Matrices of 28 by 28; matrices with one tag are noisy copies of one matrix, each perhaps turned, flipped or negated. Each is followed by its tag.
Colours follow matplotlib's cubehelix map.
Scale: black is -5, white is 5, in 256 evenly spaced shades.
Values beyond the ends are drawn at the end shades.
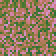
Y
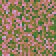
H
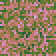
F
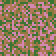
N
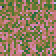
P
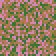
N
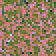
N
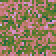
F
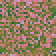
H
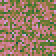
P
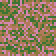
F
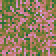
F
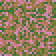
N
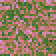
F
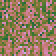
P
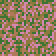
N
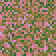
H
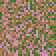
H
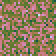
N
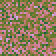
H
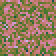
N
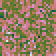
F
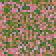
N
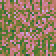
P
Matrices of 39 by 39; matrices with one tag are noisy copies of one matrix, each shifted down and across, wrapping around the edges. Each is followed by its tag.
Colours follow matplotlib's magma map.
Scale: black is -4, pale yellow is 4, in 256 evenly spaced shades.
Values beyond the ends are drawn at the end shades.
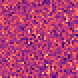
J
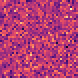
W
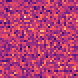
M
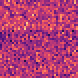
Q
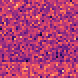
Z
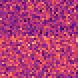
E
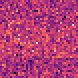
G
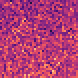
Q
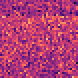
E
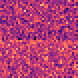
E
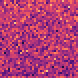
Z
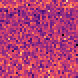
G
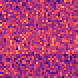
Q
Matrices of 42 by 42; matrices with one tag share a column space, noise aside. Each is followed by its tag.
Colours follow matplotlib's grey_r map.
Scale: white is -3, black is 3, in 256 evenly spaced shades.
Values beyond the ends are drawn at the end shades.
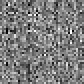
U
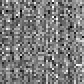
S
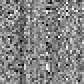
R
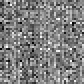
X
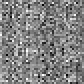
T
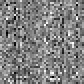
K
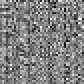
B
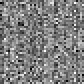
T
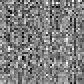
S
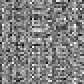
B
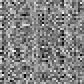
T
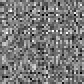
U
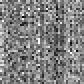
R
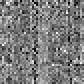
S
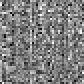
U
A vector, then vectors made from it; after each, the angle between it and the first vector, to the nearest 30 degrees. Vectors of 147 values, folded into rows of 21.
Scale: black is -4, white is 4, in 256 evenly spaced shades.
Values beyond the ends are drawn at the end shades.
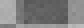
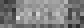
150 degrees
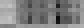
30 degrees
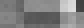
90 degrees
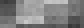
150 degrees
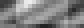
120 degrees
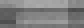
120 degrees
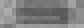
30 degrees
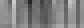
60 degrees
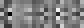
90 degrees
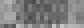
30 degrees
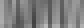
60 degrees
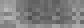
30 degrees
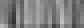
120 degrees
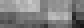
120 degrees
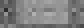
150 degrees
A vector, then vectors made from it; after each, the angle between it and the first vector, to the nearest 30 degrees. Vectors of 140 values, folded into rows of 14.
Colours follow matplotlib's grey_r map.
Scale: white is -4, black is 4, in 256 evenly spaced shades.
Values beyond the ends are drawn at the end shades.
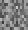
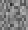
120 degrees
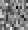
150 degrees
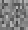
30 degrees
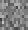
150 degrees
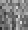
90 degrees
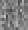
120 degrees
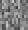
120 degrees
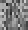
90 degrees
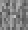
90 degrees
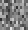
150 degrees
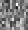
120 degrees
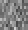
60 degrees
